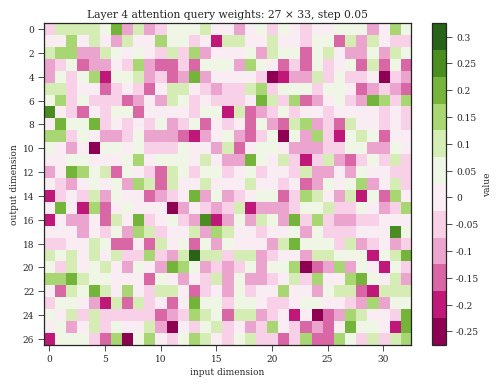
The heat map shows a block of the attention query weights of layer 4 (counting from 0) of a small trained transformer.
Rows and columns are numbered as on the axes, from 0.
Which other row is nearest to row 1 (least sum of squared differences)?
18
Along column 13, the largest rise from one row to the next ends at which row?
19
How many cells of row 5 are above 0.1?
1
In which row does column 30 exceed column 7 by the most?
6
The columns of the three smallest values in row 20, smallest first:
23, 30, 24
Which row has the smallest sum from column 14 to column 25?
4
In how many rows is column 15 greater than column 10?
17
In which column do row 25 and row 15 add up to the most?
32
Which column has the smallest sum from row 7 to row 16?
26
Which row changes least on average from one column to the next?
5
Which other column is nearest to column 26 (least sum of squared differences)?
12
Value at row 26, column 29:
0.1
